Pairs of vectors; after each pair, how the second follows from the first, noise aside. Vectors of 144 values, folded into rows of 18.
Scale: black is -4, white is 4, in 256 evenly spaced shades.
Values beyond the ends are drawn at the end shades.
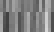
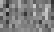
reversed, negated, partly zeroed.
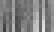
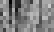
reversed, negated.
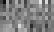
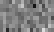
reversed, negated, partly zeroed.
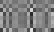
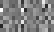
wrapped around.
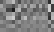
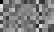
wrapped around.
